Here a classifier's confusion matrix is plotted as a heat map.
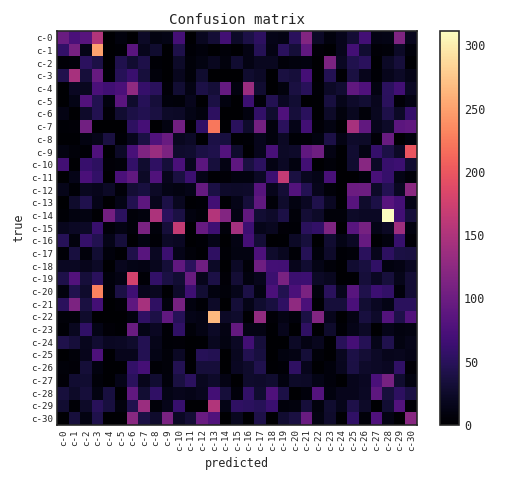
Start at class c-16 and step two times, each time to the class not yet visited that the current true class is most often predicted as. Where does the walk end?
c-7
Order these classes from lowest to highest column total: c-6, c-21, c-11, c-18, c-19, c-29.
c-11, c-18, c-19, c-29, c-21, c-6
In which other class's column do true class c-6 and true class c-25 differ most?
c-19
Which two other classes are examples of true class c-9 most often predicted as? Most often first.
c-30, c-8
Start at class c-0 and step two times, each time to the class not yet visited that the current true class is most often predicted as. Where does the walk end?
c-1
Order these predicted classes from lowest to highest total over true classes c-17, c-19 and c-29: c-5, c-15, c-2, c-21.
c-5, c-2, c-15, c-21
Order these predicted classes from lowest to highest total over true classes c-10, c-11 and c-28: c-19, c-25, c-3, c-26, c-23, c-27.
c-25, c-23, c-3, c-26, c-27, c-19
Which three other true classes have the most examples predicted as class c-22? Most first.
c-9, c-28, c-15
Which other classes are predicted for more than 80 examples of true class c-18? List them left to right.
c-10, c-12, c-17
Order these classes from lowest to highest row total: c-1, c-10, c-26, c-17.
c-26, c-17, c-1, c-10
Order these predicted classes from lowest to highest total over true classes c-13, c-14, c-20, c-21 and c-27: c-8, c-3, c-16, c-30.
c-30, c-16, c-8, c-3
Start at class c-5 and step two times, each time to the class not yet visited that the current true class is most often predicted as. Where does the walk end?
c-23
